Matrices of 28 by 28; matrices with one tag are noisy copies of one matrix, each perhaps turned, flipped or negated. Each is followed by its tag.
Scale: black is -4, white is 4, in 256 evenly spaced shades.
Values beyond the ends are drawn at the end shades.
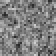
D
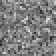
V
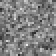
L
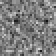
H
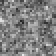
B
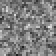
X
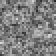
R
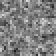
D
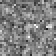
X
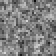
D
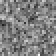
R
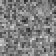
V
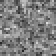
R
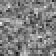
R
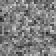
X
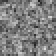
D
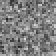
V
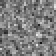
H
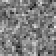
D
